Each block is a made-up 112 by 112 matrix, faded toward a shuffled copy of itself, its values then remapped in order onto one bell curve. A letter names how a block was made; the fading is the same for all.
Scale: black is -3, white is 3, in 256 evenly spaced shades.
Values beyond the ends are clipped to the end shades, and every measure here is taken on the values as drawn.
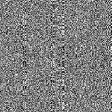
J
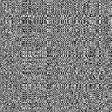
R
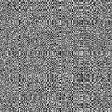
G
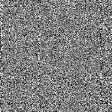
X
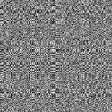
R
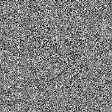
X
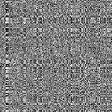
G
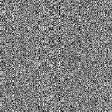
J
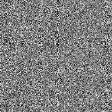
X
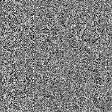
X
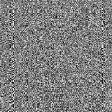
J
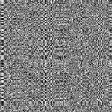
G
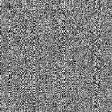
J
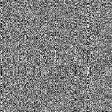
J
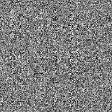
X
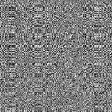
R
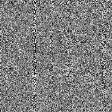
X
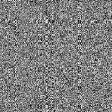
J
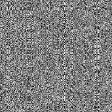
J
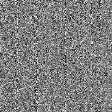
X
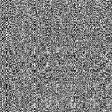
J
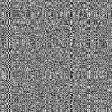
G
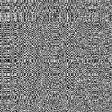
G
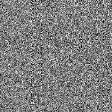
X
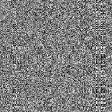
J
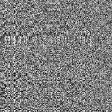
J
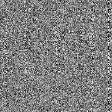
X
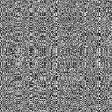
G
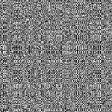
G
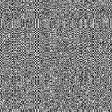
G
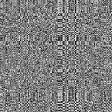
G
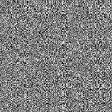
J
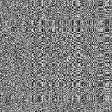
G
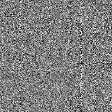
X
